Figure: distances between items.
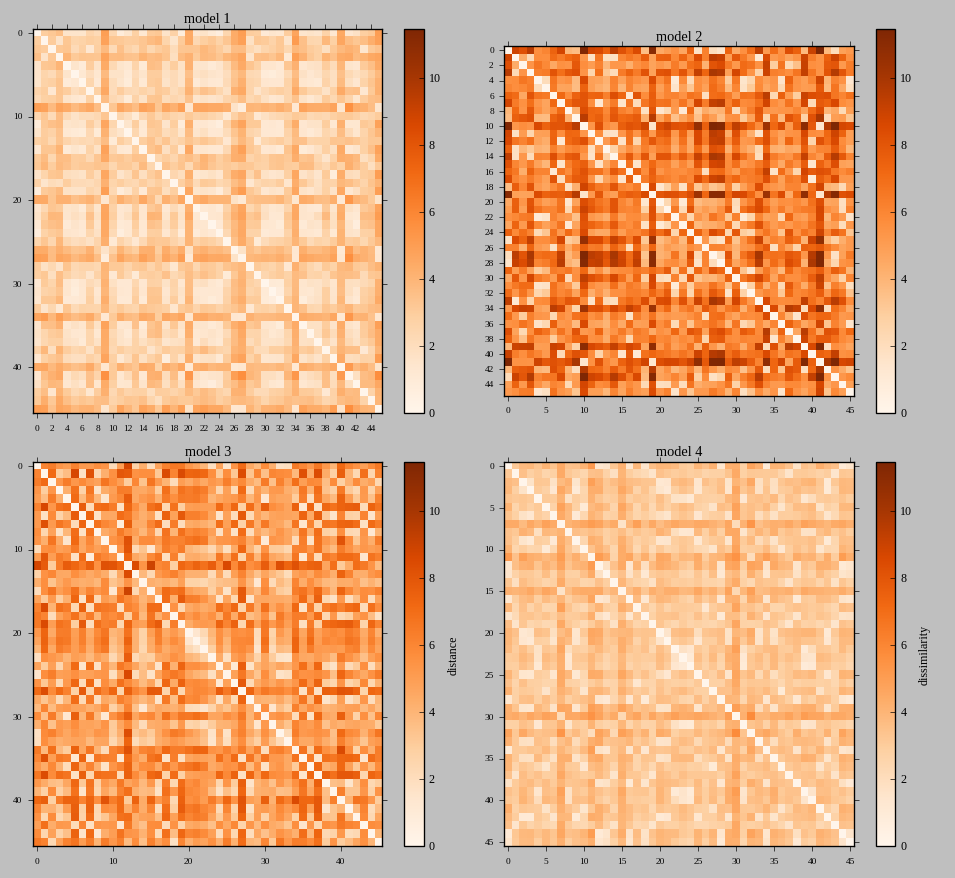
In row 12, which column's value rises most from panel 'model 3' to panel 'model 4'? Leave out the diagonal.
2
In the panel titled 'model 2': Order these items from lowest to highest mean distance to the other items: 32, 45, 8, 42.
45, 8, 32, 42
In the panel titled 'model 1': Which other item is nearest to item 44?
16
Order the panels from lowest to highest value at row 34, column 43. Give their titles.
model 4, model 1, model 3, model 2
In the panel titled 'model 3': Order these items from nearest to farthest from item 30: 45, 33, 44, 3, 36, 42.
36, 42, 44, 3, 33, 45
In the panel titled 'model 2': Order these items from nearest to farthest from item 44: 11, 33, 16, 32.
16, 32, 11, 33
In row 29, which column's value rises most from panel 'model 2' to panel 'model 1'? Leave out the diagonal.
32
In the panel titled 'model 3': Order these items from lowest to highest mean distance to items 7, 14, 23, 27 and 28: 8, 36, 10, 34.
10, 8, 36, 34
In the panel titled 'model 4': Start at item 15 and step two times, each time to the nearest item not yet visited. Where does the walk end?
30
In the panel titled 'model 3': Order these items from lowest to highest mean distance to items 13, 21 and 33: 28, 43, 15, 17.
15, 43, 28, 17
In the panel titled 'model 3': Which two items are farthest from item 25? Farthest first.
12, 40
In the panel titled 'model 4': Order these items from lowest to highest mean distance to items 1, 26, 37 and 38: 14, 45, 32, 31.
14, 45, 31, 32
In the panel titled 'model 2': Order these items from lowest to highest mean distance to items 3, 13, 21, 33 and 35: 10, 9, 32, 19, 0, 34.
32, 19, 10, 9, 0, 34
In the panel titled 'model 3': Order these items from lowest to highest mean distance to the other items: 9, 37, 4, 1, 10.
10, 4, 9, 1, 37
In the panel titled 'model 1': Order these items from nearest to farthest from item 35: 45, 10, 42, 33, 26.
42, 10, 33, 26, 45
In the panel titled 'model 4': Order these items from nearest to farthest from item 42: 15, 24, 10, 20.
20, 10, 24, 15
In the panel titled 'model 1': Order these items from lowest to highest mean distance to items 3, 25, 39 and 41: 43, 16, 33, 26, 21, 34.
21, 33, 43, 16, 26, 34
